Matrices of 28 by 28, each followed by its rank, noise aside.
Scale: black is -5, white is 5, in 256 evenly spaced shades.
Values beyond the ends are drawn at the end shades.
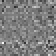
four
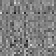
four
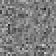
eight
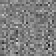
six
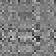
three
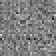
eight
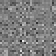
four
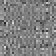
six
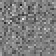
eight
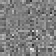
six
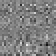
four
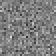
eight
